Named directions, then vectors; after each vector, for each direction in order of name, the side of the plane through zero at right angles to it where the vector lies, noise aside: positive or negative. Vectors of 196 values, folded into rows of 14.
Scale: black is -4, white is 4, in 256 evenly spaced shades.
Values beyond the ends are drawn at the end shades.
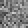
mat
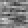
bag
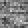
negative, negative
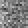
positive, negative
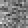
positive, negative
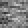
negative, positive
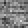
negative, negative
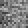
negative, positive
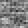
positive, positive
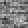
negative, negative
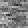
positive, negative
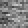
negative, positive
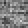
negative, negative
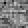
negative, negative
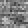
positive, positive
